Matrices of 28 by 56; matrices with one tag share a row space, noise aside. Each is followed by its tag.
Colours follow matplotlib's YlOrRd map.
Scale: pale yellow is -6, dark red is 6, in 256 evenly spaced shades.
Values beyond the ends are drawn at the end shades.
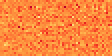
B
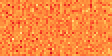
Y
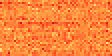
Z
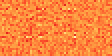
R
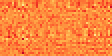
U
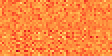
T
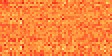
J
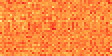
Z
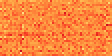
J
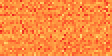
J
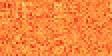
R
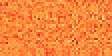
B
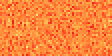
Y
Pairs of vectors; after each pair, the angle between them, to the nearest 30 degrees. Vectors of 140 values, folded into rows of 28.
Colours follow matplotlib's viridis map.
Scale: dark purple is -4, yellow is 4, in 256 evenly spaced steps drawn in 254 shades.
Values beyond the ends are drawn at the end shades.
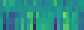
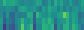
30 degrees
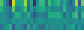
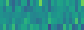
90 degrees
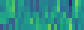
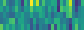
150 degrees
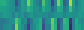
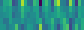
60 degrees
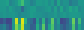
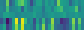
30 degrees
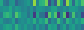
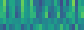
120 degrees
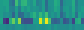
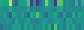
90 degrees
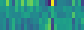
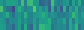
60 degrees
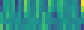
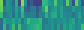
120 degrees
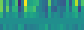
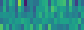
150 degrees
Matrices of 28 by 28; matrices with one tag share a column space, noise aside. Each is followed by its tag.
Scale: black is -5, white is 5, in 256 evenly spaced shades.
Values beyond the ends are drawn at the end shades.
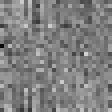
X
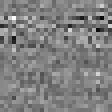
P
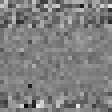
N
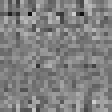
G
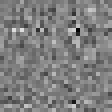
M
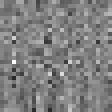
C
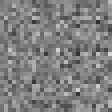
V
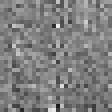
X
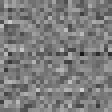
V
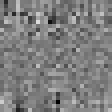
G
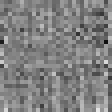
C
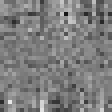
G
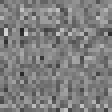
M
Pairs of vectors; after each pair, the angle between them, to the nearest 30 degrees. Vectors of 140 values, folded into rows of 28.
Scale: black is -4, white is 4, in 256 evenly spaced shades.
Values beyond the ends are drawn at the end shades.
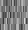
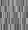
120 degrees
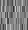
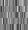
90 degrees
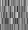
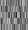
90 degrees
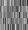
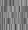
150 degrees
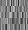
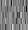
60 degrees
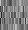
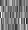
150 degrees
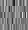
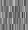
150 degrees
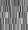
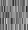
90 degrees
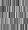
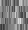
60 degrees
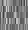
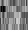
60 degrees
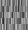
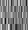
120 degrees
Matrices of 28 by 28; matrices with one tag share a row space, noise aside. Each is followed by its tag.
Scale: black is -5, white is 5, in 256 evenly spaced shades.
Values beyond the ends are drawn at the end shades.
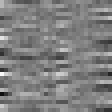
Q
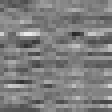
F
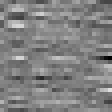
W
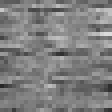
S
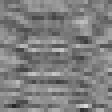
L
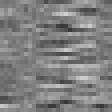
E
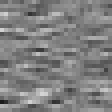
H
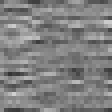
F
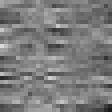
S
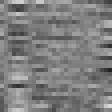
W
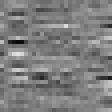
W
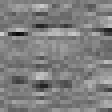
W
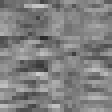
H
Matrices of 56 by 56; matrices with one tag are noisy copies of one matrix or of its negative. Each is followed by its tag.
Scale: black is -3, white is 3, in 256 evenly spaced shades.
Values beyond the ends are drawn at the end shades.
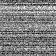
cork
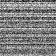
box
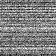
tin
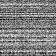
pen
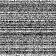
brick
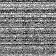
box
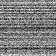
tin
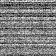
box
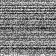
tin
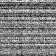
box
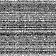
brick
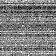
cork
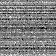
tin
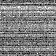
cork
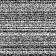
brick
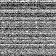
box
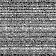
tin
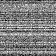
brick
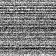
tin
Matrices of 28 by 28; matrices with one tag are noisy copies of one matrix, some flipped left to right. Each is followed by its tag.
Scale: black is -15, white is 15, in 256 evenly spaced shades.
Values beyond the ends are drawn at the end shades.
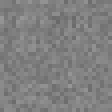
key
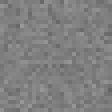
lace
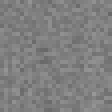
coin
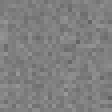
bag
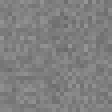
key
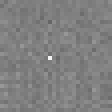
bag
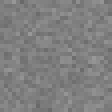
coin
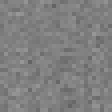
coin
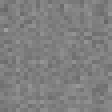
lace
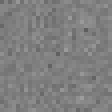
key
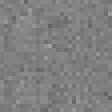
key
